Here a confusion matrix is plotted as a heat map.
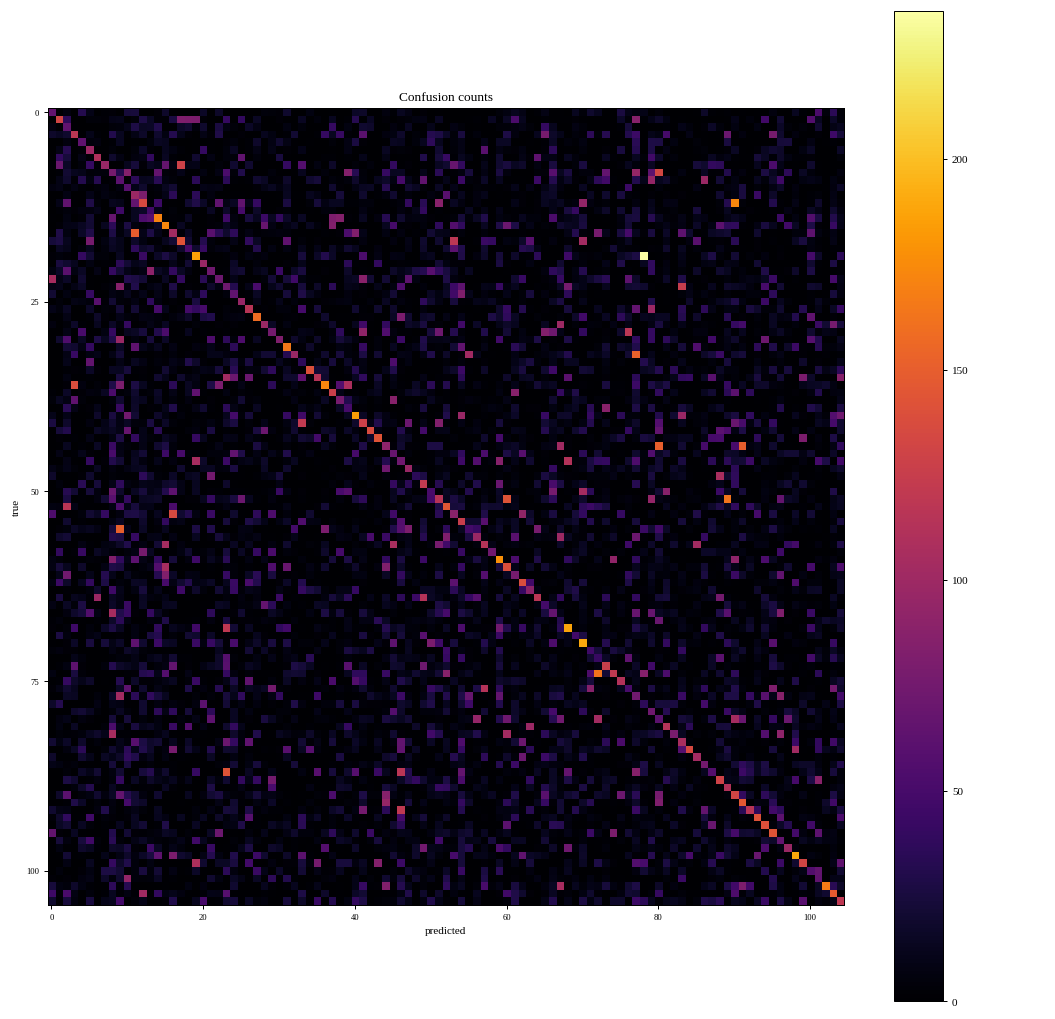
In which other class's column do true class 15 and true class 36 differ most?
3
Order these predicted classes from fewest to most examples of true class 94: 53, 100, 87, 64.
53, 64, 100, 87
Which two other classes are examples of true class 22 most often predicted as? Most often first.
0, 41
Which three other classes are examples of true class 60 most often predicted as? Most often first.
15, 44, 31
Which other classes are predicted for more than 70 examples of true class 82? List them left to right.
8, 60, 96
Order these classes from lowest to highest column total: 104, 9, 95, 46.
95, 104, 46, 9
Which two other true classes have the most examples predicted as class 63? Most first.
81, 17
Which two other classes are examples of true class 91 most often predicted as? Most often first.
44, 80
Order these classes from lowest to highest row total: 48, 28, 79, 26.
48, 79, 28, 26
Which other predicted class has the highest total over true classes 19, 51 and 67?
78
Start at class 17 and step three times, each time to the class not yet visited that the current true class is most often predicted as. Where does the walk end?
11
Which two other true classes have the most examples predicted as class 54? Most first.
40, 24
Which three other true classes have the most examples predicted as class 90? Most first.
12, 80, 59
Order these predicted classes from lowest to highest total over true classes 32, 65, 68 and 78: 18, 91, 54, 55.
18, 91, 54, 55
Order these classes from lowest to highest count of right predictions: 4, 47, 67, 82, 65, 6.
67, 65, 4, 82, 47, 6
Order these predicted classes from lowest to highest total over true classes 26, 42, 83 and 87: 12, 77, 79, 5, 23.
5, 12, 79, 77, 23
